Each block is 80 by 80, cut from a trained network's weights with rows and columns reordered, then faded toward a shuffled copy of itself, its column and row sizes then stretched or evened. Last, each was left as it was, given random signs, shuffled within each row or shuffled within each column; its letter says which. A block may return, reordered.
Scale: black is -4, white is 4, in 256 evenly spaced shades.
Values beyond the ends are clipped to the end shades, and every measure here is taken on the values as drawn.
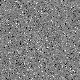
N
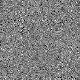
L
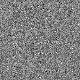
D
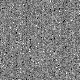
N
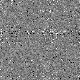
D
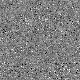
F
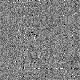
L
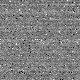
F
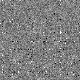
D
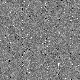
N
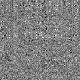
L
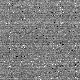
L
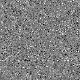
D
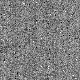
N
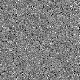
L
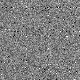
D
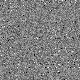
F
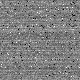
F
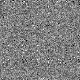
D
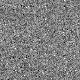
D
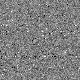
F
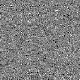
L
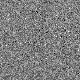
D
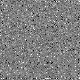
L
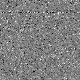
F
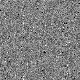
N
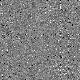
D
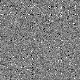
D
